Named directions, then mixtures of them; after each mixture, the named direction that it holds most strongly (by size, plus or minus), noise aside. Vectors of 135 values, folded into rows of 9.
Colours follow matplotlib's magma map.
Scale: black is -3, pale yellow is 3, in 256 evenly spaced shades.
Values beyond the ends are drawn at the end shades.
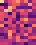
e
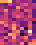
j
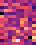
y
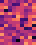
y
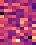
y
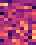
y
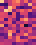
e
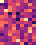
e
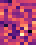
j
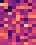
e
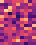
e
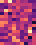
j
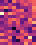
y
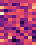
y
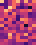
e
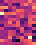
y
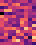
y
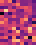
y
